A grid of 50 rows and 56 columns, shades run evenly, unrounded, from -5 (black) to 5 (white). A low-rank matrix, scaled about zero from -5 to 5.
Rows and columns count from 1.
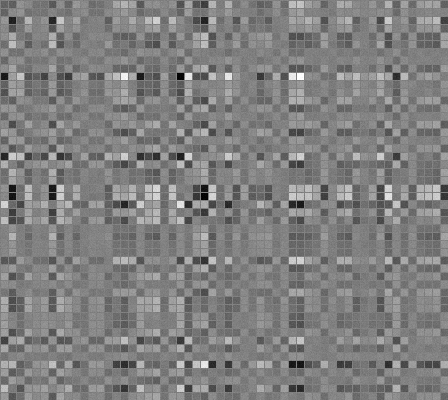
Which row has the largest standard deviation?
10
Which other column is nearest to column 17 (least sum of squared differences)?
54
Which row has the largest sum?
25
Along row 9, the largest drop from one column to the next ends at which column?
27
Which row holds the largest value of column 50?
26
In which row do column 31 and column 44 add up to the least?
46
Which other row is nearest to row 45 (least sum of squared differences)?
8
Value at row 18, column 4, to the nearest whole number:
-1
